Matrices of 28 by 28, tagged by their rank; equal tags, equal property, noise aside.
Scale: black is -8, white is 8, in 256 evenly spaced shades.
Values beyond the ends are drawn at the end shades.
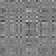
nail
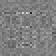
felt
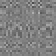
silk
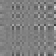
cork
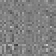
felt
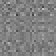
silk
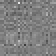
silk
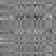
nail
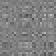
silk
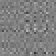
silk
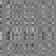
nail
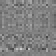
silk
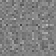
felt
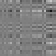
cork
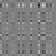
cork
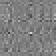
silk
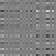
cork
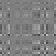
cork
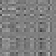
nail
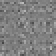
felt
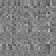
felt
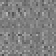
felt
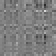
nail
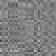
silk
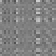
nail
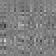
silk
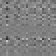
nail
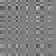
cork
